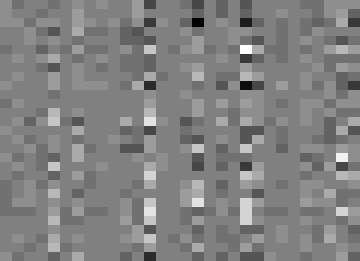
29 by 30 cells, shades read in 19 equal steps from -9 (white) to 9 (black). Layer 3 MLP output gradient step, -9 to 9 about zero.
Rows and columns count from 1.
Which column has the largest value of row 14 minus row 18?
29
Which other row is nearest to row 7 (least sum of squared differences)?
5
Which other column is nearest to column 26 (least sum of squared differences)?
2
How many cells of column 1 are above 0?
6
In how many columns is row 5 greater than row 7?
10
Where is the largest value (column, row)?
17, 3
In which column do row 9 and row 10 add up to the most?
30
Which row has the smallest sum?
23
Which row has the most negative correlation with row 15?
11
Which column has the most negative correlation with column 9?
21
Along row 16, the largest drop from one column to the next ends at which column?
22
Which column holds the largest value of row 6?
4
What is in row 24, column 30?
-2
